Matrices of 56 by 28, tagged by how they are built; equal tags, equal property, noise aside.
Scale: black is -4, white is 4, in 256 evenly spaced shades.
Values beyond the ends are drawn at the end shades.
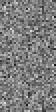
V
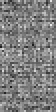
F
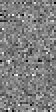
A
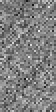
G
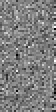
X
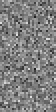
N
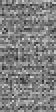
F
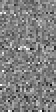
A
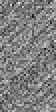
G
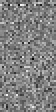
A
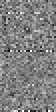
A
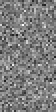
N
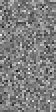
N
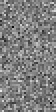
N
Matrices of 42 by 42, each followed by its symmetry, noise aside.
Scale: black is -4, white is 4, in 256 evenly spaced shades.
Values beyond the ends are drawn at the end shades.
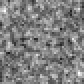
same after a half turn.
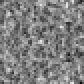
mirrored top to bottom.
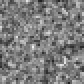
symmetric.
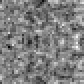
mirrored top to bottom.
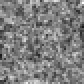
antisymmetric.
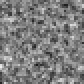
no symmetry.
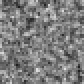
no symmetry.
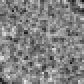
symmetric across the other diagonal.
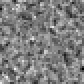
symmetric across the other diagonal.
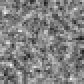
symmetric across the other diagonal.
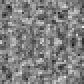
mirrored top to bottom.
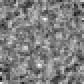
same after a half turn.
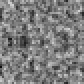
mirrored top to bottom.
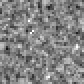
symmetric.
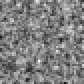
antisymmetric.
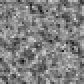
symmetric across the other diagonal.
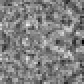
mirrored top to bottom.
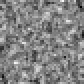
same after a half turn.
